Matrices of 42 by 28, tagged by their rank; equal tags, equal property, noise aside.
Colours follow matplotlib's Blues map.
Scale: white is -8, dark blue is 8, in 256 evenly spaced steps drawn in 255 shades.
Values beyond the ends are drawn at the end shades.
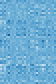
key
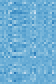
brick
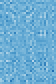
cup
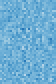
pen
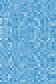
cup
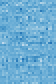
cup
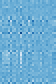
brick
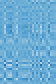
brick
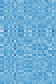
brick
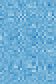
cup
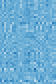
cup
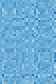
key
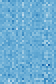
cup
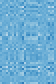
brick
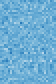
pen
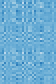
brick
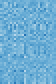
key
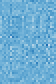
pen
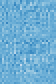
cup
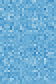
cup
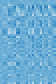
brick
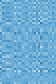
brick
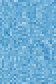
pen
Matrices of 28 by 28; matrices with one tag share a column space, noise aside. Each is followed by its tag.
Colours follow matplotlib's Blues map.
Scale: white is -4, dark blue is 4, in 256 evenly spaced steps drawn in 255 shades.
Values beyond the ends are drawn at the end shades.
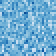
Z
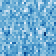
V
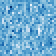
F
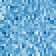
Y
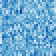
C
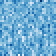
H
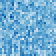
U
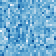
C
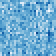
V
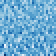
Y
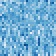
H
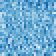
Z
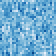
V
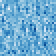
F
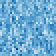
F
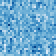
U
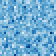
Y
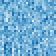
U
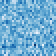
Y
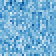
Z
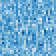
F
